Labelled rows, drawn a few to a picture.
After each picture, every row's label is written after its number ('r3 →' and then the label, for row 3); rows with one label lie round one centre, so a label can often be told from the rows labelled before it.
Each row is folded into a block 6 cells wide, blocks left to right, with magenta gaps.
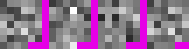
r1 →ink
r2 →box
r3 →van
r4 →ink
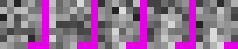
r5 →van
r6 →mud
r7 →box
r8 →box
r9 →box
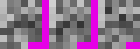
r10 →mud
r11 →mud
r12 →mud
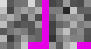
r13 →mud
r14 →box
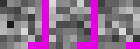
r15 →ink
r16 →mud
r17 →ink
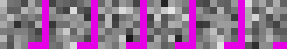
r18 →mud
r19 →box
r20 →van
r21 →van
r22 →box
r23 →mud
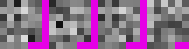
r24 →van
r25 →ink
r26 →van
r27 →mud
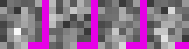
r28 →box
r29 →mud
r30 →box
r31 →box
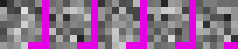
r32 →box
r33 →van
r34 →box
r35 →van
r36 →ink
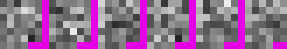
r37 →van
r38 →ink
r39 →mud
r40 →van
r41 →mud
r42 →mud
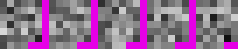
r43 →ink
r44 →ink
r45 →box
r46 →van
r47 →van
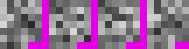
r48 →mud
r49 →ink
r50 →ink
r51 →mud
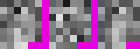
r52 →box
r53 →van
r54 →box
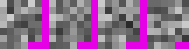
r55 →mud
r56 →mud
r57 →mud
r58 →ink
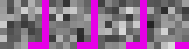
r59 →mud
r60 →van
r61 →ink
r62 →box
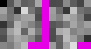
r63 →box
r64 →box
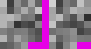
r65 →mud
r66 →mud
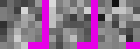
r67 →box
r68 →mud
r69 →van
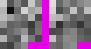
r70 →mud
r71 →mud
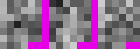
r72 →mud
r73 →box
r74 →mud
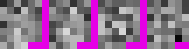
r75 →box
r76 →box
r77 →ink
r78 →van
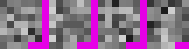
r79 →ink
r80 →mud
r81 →van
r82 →box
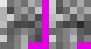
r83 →mud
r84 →mud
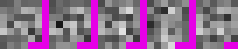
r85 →ink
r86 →ink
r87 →ink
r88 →box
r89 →ink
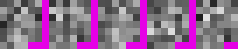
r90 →box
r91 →van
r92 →box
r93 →ink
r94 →van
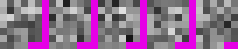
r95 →mud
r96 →van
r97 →van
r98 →ink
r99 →mud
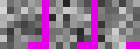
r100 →mud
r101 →van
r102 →box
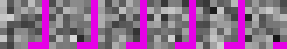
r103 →mud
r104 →van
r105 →mud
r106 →van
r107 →box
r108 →van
